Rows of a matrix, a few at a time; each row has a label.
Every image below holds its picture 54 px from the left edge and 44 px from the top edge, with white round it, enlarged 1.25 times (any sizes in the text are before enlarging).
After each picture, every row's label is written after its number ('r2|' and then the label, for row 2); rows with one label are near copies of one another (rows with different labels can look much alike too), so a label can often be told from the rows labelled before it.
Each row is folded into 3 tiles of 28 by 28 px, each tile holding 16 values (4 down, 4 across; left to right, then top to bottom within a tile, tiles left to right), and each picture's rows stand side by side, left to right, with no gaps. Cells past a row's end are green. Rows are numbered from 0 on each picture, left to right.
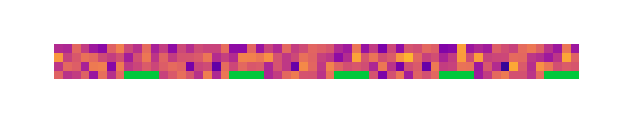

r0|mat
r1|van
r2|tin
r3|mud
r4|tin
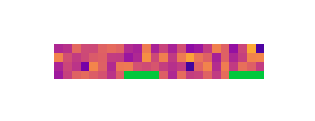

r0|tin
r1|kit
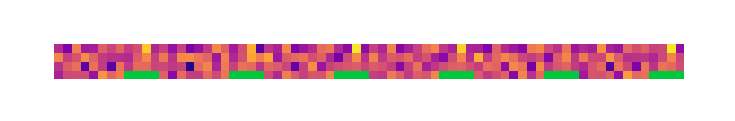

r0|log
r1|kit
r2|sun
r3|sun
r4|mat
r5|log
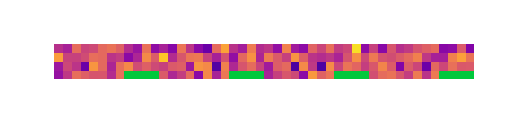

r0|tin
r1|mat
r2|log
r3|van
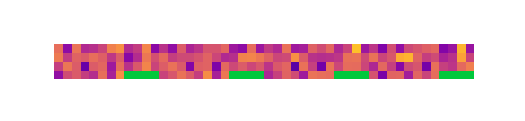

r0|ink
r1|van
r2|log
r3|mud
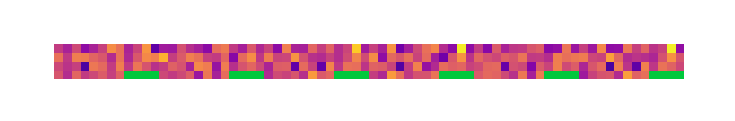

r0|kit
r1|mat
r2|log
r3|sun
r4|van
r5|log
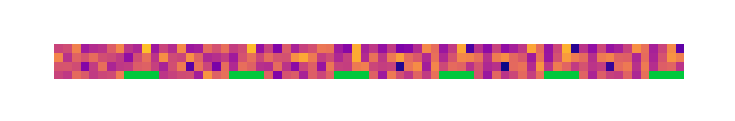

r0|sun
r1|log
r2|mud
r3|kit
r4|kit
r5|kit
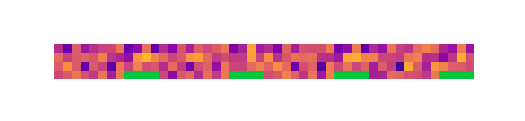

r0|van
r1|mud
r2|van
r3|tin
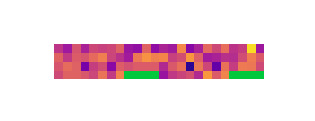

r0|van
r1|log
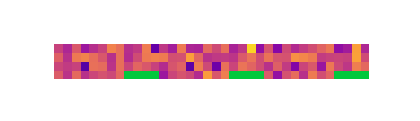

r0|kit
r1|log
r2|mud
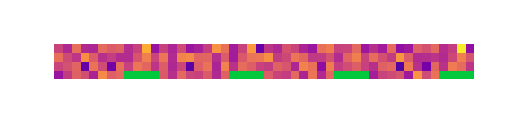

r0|log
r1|kit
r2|mat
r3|log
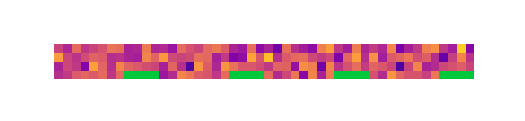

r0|tin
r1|tin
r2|mat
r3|sun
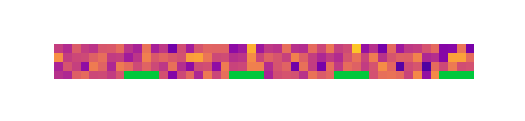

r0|tin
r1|mud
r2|log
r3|van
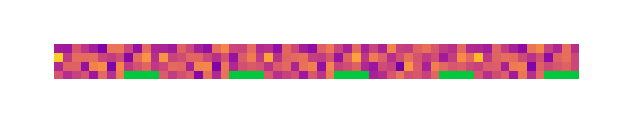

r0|mat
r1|mat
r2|mat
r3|tin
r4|mat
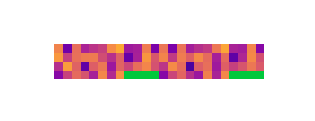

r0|ink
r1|ink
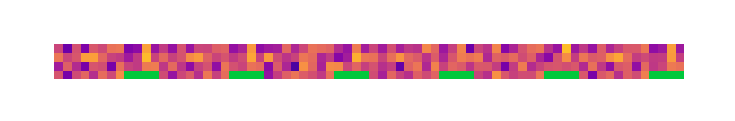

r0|mud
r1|mud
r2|tin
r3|kit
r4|sun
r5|mud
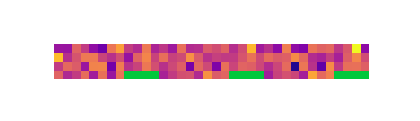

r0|mat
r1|log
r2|log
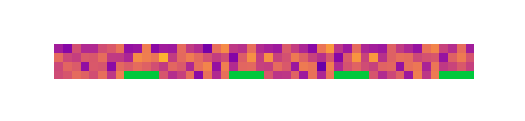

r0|van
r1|mat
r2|mat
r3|mat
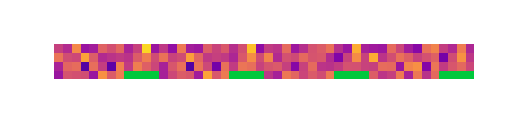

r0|log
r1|log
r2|sun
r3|mat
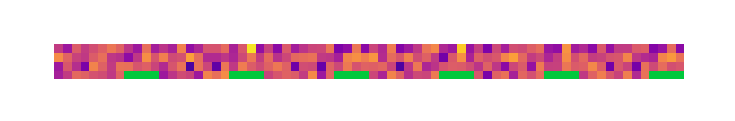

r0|tin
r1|log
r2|van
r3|sun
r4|mud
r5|van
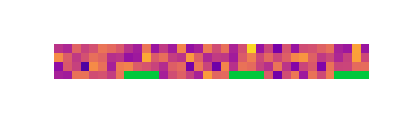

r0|tin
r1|log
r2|mud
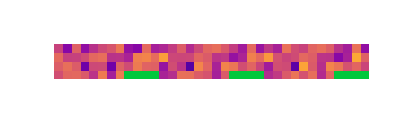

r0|van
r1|tin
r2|tin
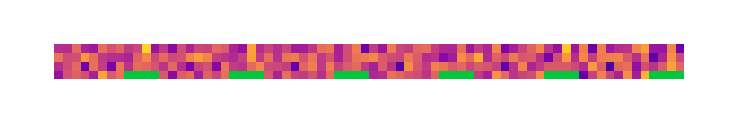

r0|log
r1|mud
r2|kit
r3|tin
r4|sun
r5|ink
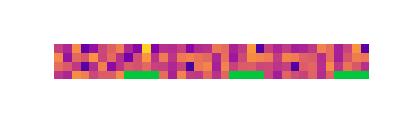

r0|sun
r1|kit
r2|kit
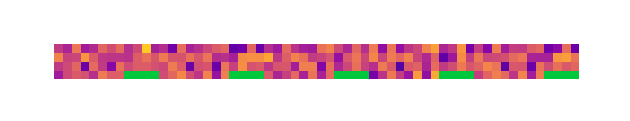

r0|log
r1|van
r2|mat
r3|ink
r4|van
